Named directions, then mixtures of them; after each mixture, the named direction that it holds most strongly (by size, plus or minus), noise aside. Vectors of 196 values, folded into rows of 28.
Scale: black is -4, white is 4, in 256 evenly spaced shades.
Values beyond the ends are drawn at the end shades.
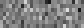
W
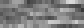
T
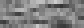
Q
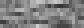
Q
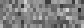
W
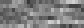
T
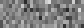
W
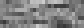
Q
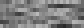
Q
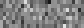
W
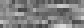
Q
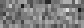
W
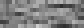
Q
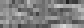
T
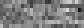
T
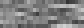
T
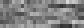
T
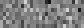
W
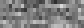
Q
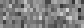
W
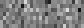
W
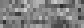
Q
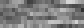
T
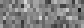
W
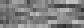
T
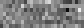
W
